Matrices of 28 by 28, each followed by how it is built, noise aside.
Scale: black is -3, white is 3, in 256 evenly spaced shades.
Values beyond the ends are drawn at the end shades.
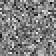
noise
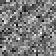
Hankel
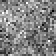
smooth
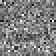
uneven rows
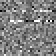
uneven rows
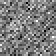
Hankel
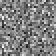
repeating rows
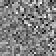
upper triangular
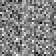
repeating rows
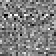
uneven rows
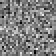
noise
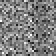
repeating rows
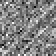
Hankel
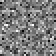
repeating columns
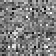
uneven rows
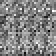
repeating columns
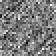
Hankel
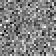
noise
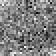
smooth
